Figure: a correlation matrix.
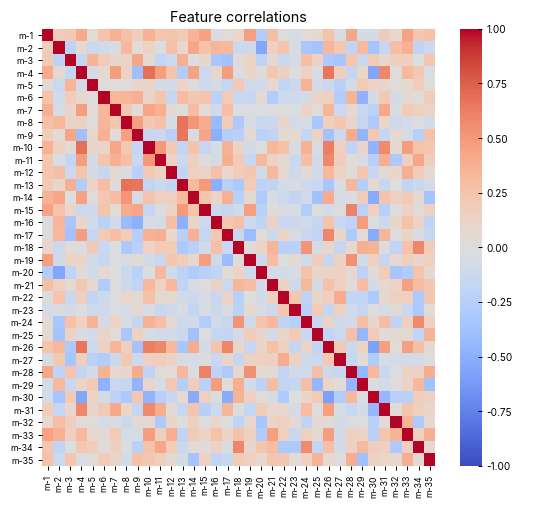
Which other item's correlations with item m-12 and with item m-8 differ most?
m-13
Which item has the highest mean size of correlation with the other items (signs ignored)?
m-26
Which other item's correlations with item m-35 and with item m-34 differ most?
m-29
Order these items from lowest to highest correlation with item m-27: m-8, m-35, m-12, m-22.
m-35, m-12, m-8, m-22
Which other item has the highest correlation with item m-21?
m-33
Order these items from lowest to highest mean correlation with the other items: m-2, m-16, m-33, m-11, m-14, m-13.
m-16, m-13, m-2, m-14, m-11, m-33
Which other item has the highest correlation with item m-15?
m-28
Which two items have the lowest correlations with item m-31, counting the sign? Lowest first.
m-30, m-15
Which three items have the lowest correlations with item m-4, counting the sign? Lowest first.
m-30, m-9, m-13
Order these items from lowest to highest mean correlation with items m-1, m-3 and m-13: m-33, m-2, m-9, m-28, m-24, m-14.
m-2, m-24, m-33, m-14, m-28, m-9
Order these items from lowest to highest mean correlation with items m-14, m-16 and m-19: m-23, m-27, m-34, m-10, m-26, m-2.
m-23, m-27, m-10, m-34, m-26, m-2
